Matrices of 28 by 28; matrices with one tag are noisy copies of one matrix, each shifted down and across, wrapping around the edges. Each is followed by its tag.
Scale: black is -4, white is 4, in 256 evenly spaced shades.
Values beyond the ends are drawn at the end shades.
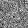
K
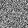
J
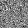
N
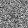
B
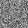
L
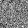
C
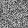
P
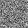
J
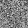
P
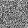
L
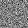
B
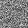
J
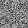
C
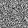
L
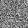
L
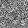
C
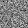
B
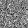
L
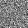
B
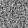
N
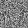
N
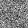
K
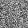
K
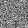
N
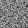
B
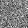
K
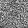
J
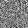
N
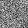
P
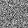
J
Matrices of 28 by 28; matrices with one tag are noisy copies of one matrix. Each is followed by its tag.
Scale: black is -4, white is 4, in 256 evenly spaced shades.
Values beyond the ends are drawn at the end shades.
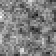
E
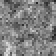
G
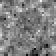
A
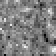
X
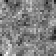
G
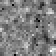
X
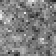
E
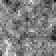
G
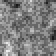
G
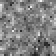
A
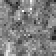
G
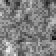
G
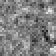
X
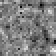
X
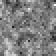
G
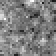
E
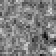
X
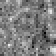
X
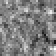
X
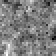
G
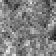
G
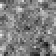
A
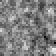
X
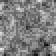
A
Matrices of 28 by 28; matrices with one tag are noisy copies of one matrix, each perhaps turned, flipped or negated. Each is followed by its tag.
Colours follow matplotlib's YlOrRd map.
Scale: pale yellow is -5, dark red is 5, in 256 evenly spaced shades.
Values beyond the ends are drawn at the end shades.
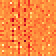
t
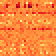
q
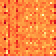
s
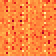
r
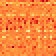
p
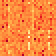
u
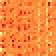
s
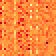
p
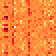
q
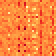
p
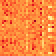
q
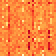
u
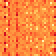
s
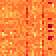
q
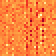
t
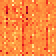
u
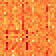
u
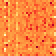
s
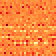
t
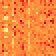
q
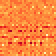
t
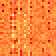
t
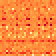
p
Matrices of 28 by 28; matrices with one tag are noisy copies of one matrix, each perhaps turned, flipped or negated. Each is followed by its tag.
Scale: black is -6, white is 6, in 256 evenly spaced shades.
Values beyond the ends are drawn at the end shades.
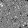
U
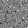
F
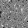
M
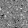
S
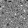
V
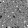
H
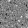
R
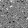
R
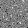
F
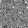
U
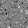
R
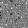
H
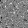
V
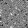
H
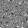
V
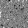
M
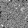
M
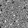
V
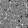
R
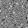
V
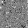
U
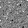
F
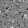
S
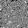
M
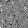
V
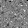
V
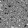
M
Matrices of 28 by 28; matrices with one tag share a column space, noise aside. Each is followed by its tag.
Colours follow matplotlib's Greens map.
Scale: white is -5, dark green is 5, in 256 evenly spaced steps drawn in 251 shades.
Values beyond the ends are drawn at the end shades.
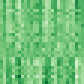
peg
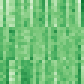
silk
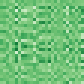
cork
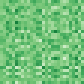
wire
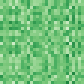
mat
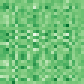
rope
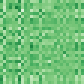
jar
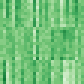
silk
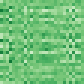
cork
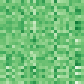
wire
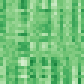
peg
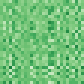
wire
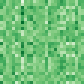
mat
